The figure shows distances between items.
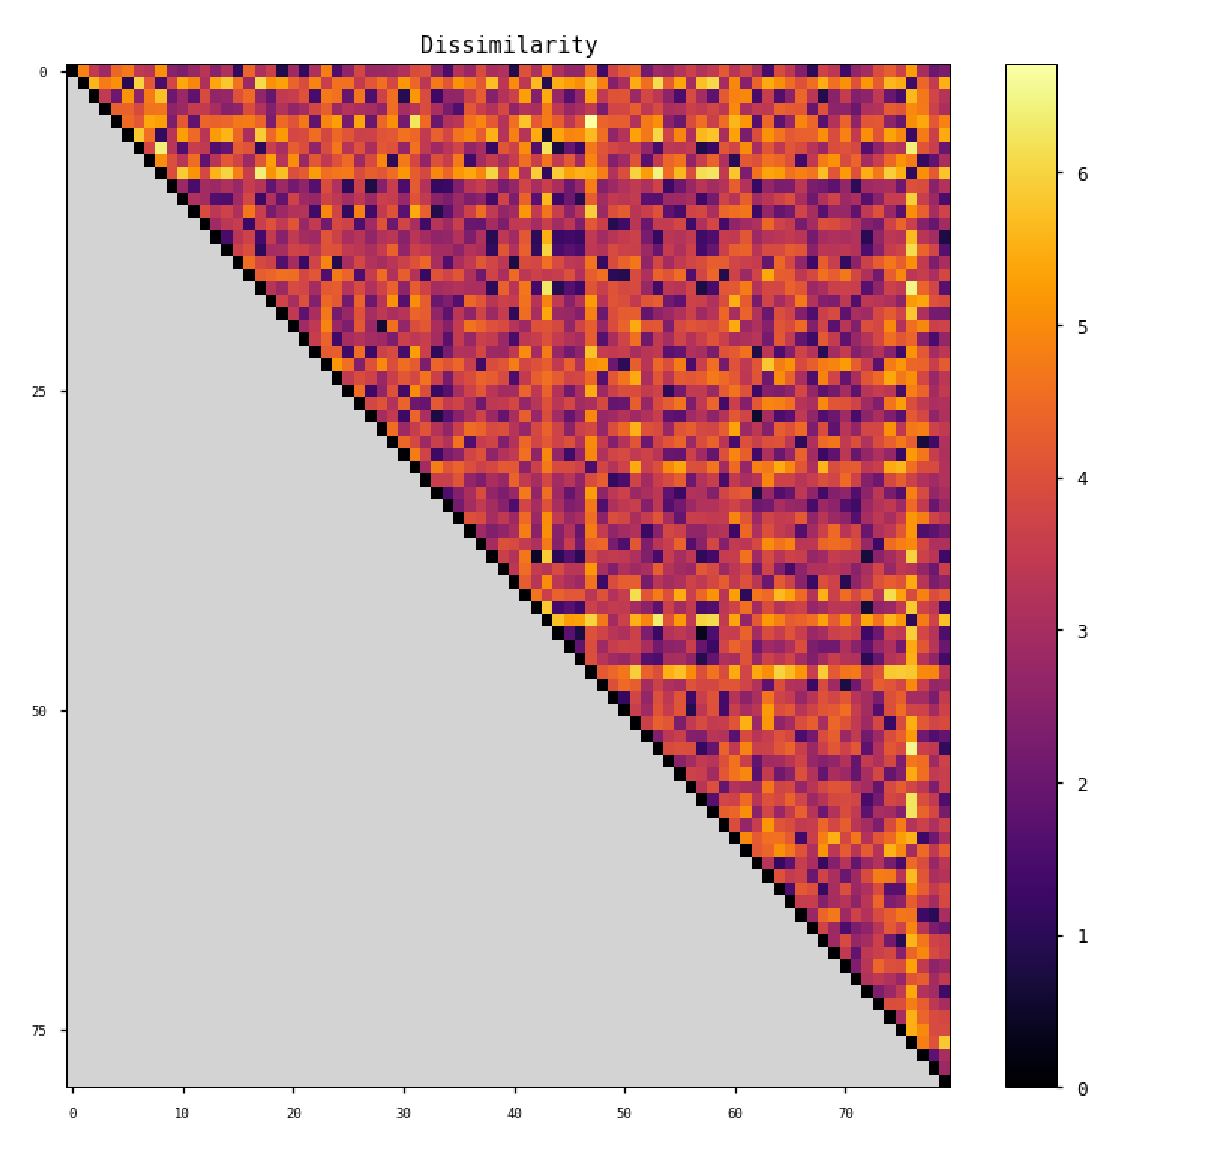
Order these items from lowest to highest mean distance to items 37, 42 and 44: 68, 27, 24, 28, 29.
27, 68, 29, 28, 24
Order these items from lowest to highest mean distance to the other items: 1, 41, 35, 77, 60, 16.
35, 16, 77, 60, 41, 1
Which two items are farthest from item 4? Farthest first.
47, 31
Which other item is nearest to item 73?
37
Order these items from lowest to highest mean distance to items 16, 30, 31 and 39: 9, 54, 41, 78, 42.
9, 78, 42, 54, 41
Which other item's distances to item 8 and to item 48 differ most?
70
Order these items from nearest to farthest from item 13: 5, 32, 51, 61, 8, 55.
32, 55, 51, 61, 5, 8
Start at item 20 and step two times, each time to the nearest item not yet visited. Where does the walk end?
69
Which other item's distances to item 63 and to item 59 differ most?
16
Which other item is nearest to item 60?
7
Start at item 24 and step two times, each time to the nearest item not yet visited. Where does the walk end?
40
